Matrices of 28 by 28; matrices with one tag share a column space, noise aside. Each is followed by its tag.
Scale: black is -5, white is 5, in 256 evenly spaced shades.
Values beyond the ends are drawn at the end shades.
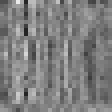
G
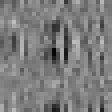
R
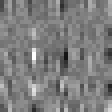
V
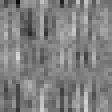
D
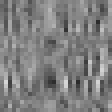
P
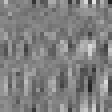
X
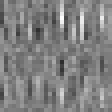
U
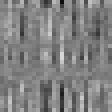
D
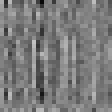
G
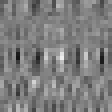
V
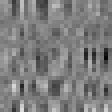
V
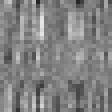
D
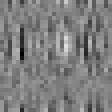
R
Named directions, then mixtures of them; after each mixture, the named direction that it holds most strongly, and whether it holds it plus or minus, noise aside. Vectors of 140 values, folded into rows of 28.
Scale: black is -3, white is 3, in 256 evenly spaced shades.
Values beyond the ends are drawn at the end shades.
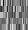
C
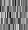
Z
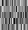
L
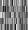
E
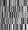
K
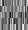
L, plus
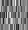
Z, minus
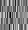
Z, plus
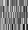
K, minus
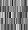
E, plus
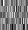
C, minus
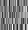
K, plus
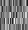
L, minus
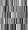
E, plus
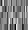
C, minus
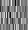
Z, plus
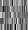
E, plus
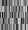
K, plus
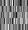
L, minus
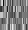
C, plus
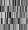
Z, plus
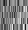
K, plus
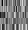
E, minus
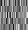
Z, plus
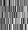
K, plus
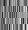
K, plus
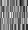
K, minus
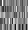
L, minus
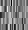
C, minus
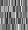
Z, plus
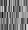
K, plus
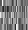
E, plus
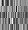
Z, minus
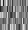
C, plus
